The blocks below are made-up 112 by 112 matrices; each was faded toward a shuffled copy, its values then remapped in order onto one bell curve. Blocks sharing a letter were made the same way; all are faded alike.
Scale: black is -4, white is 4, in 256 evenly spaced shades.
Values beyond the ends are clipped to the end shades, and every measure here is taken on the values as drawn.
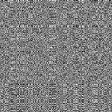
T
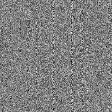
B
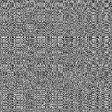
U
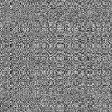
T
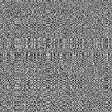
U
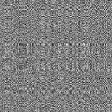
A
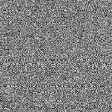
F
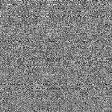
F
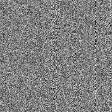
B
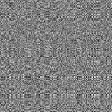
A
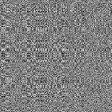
T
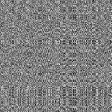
A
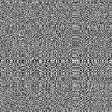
U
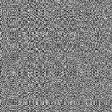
A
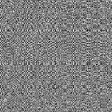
U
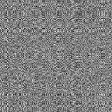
T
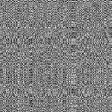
A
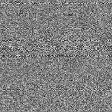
F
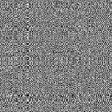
T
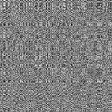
T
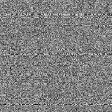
F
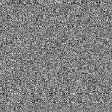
F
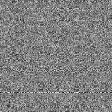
F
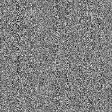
B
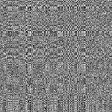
U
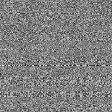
F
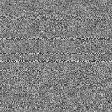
F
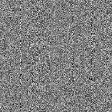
B
